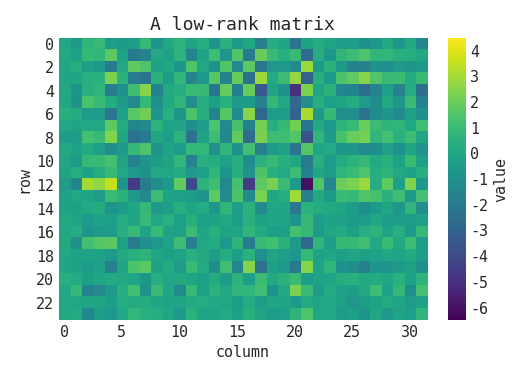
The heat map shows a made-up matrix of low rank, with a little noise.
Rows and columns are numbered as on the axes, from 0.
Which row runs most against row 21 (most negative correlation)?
5
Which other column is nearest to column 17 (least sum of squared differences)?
26
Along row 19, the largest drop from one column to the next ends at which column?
17
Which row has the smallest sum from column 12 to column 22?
4
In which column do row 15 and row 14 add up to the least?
20
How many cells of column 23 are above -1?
23
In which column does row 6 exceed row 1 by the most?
21
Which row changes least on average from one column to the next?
22
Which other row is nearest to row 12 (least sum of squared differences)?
8
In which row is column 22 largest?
12
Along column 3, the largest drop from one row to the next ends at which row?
13
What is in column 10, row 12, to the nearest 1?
2
